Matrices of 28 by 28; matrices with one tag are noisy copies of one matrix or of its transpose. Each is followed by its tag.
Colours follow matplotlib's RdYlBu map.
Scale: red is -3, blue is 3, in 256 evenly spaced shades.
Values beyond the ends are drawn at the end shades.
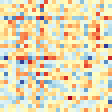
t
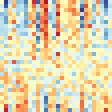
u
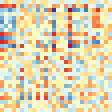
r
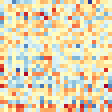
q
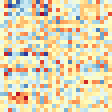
r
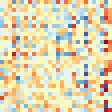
q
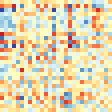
r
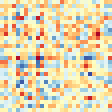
t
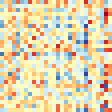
q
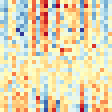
u
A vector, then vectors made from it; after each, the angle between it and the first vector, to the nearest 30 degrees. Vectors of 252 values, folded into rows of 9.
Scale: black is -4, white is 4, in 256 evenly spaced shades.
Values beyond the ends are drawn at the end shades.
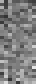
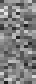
120 degrees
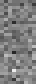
60 degrees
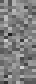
120 degrees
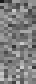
120 degrees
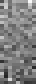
150 degrees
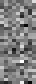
120 degrees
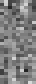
90 degrees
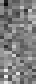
60 degrees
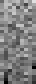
120 degrees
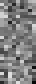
120 degrees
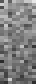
150 degrees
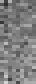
30 degrees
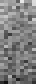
120 degrees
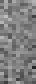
150 degrees
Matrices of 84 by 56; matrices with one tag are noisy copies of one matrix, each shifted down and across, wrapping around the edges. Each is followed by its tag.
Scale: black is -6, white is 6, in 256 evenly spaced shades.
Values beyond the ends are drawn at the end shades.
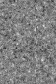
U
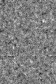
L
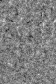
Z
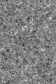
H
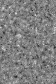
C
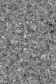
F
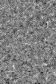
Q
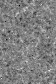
H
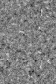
Q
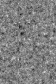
F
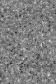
U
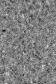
C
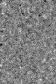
C
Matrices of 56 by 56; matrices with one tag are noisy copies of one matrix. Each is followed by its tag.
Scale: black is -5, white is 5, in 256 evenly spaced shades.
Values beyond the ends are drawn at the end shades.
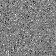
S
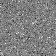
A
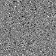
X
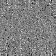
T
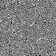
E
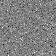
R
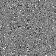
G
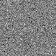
R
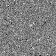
E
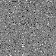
X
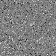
E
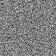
R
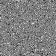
A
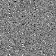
X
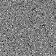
R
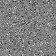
X
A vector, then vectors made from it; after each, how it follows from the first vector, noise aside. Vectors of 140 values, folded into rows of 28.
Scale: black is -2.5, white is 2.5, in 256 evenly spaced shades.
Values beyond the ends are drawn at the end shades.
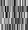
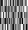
reversed.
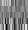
wrapped around, partly zeroed.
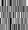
wrapped around, partly zeroed.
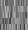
negated, shrunk.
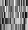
negated.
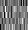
negated, partly zeroed.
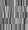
negated, shrunk.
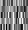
reversed, negated.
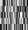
reversed, negated.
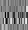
wrapped around, partly zeroed.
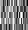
reversed, negated.
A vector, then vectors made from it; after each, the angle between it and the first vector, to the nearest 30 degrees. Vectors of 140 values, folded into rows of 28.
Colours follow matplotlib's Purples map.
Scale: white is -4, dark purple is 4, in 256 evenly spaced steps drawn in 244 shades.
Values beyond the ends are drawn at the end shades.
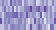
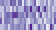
30 degrees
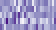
90 degrees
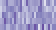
90 degrees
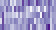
150 degrees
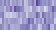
150 degrees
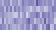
150 degrees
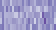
150 degrees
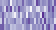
150 degrees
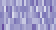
120 degrees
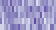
30 degrees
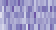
60 degrees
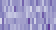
150 degrees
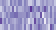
30 degrees
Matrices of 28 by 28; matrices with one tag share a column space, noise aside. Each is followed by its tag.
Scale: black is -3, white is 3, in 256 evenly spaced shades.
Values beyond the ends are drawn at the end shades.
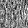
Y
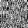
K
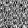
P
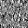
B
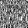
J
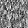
Y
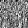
Y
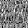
J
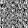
P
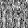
Y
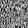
P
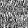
B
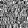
J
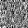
K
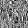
J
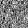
J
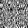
P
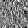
K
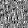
J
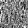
K
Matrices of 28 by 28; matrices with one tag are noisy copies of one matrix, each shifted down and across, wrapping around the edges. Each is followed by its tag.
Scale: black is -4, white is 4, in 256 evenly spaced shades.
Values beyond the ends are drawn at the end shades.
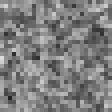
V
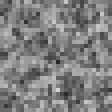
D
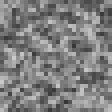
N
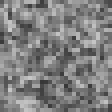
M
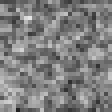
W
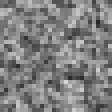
N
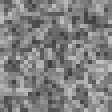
V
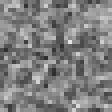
W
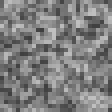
M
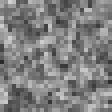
D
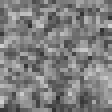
W
